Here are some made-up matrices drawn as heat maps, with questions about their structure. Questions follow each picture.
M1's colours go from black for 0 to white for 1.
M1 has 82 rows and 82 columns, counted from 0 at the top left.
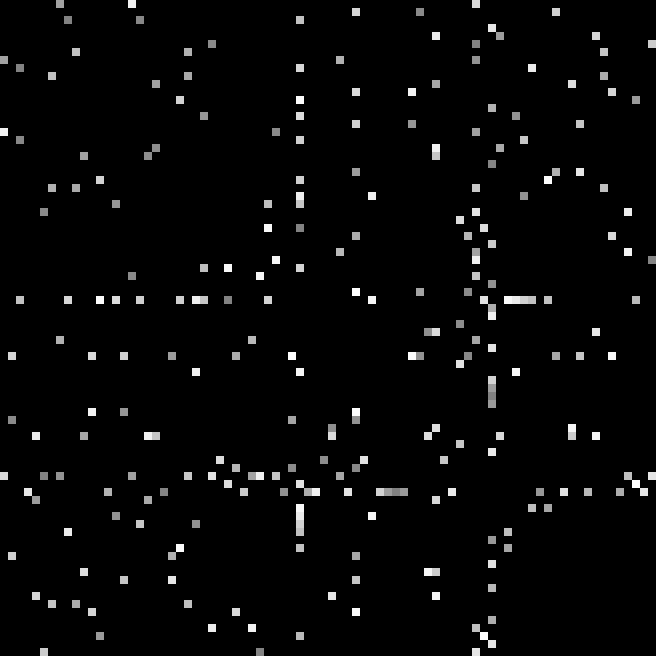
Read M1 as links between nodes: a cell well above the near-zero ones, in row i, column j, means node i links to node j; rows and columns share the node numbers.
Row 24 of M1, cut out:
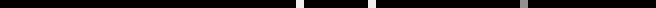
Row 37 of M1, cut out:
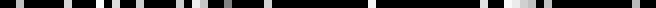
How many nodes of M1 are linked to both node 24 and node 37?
2
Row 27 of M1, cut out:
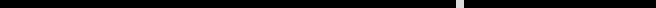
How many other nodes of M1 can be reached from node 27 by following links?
4
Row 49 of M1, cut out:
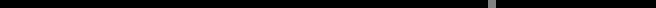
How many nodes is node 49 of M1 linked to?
1
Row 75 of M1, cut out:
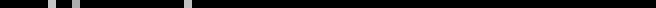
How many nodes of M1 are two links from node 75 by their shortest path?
1
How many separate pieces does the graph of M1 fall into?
6
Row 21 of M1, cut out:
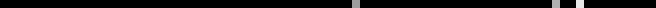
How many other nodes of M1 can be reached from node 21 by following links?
12
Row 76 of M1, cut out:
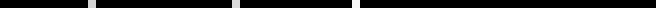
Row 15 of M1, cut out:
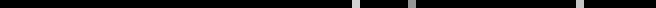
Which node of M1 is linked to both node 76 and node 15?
node 44
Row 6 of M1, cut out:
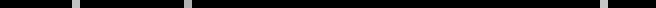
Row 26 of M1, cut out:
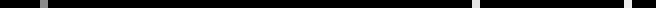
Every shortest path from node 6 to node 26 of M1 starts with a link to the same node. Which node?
node 23
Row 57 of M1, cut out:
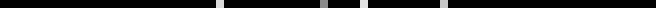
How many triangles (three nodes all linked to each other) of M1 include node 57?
0
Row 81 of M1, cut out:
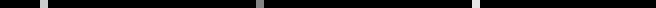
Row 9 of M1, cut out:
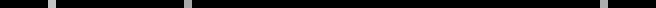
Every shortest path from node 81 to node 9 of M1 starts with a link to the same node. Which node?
node 59
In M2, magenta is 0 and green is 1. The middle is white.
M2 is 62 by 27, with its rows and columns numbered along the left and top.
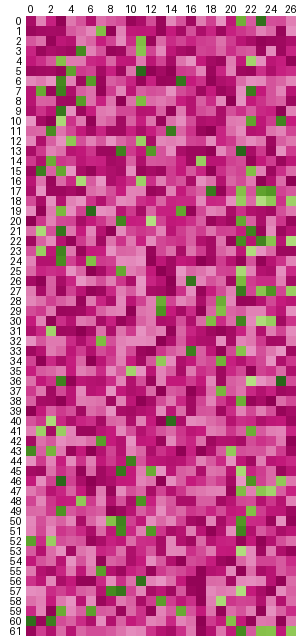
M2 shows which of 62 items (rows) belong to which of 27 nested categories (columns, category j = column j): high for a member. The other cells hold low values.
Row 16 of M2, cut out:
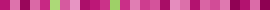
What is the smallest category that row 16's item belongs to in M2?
5
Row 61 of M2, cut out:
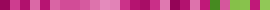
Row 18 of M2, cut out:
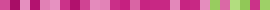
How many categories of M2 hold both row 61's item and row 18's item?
4
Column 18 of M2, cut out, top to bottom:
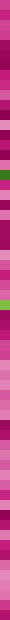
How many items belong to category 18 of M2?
2
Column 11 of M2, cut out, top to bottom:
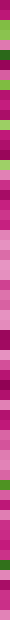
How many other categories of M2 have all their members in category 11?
2
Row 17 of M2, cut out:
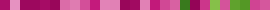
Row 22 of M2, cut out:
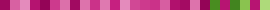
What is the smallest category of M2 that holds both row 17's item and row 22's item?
24
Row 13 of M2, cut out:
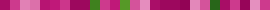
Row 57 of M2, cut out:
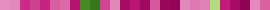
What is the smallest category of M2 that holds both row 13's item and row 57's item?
9
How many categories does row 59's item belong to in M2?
3
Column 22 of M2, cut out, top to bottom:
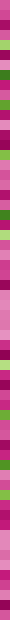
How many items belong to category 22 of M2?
10
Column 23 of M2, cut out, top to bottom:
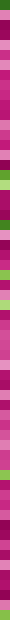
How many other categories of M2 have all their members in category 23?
3
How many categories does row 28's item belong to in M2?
2
